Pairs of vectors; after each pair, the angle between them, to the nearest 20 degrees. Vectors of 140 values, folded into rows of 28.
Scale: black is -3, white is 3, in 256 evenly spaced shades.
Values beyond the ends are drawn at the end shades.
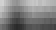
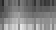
160 degrees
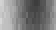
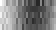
20 degrees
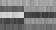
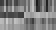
140 degrees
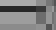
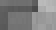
80 degrees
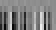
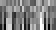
40 degrees
